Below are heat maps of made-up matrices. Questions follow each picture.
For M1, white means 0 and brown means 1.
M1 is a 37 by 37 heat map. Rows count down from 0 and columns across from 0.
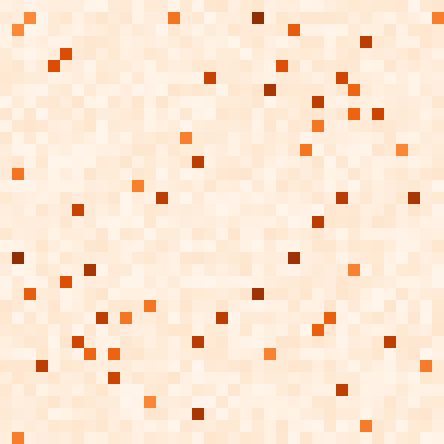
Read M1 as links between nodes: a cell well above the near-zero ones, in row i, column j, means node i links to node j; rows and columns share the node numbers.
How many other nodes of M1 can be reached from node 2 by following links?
5
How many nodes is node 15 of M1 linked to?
1
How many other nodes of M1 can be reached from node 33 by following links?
2
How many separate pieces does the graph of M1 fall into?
11
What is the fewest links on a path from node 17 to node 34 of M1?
4
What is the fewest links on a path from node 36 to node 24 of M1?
3
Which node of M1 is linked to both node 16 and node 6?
node 28
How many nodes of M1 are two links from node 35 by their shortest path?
1
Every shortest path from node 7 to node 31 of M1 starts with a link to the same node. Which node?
node 29
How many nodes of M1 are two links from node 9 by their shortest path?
2
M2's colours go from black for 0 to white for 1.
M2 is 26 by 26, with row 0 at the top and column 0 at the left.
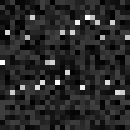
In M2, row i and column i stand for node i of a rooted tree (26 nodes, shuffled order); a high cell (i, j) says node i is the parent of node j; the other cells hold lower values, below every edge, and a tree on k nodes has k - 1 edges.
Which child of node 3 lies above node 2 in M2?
18
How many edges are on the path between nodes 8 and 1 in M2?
5
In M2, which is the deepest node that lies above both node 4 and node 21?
17
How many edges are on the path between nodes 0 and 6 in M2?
2
